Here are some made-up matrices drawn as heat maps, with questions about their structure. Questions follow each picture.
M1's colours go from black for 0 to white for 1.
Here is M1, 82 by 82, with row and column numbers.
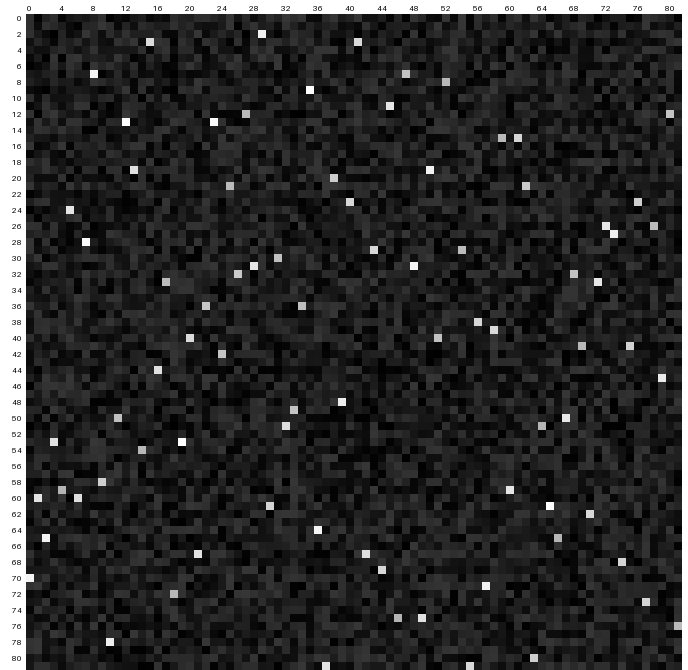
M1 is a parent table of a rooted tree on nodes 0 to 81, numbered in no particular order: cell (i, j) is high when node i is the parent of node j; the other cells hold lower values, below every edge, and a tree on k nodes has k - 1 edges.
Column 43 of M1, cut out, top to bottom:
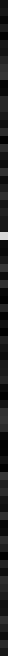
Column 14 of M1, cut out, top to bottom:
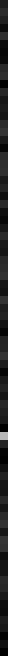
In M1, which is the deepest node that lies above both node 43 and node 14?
29
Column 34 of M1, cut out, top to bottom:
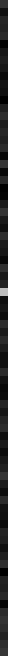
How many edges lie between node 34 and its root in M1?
8
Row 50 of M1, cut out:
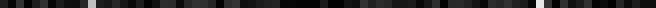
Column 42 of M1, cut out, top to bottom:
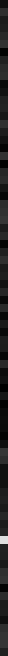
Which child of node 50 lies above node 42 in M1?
67
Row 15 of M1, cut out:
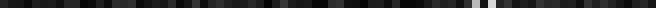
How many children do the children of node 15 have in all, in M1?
4
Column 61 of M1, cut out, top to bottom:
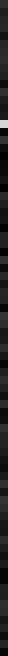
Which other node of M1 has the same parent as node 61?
59
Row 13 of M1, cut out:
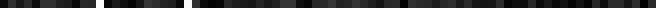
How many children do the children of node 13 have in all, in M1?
4
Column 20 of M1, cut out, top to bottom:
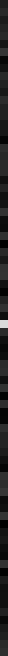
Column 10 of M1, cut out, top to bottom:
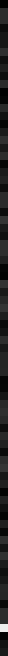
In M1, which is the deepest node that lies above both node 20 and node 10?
40
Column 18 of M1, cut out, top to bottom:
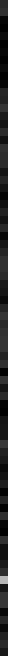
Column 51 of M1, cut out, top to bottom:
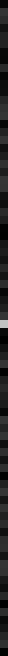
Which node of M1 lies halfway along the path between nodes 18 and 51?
26
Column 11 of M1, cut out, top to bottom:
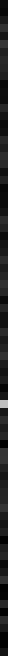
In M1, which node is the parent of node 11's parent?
19
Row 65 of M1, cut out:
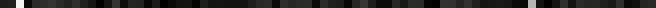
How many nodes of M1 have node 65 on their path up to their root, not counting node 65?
6
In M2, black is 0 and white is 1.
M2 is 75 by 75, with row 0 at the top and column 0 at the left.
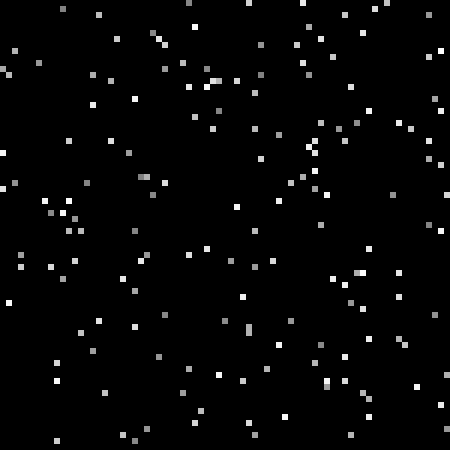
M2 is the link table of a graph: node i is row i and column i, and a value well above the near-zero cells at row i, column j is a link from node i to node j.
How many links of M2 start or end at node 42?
8
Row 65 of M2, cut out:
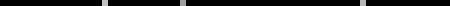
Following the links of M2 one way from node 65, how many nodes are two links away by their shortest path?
7
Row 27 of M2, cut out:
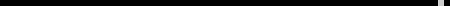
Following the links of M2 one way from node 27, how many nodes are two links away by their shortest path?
2
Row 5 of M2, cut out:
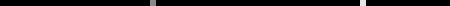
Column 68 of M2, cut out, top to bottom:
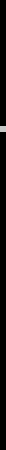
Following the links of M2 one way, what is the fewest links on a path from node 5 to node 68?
3
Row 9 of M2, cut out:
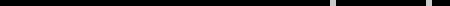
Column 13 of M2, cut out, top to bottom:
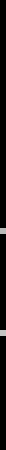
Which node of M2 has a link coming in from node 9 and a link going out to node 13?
node 55
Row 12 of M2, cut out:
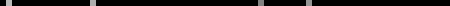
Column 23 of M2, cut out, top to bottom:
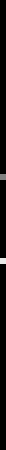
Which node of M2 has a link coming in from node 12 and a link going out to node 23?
node 43
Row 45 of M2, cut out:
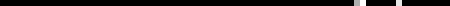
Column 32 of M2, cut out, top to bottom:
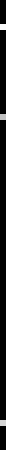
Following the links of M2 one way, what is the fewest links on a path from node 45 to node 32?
7
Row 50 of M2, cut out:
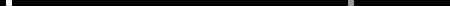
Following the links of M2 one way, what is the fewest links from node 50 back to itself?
3
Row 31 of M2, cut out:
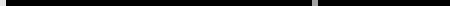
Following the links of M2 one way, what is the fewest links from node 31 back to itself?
2
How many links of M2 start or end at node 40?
2
